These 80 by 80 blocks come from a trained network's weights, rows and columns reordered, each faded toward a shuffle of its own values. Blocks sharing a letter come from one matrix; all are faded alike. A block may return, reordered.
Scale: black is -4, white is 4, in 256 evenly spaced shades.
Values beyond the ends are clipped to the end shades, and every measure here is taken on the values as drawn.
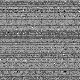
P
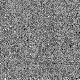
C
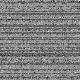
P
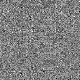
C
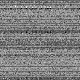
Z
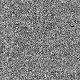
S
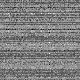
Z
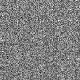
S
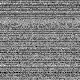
Z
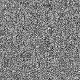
S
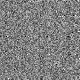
S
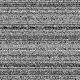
Z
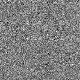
C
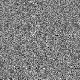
S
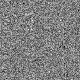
S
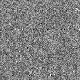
S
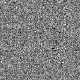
C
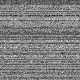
Z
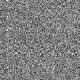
C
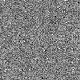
C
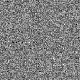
S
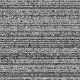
P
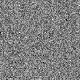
S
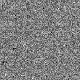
S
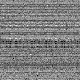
Z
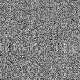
S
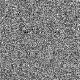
S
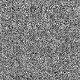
C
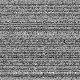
Z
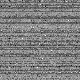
P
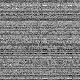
Z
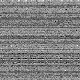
Z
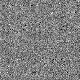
C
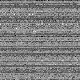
P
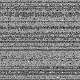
P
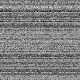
Z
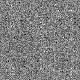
C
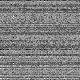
Z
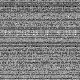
Z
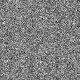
S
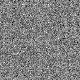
C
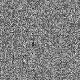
S
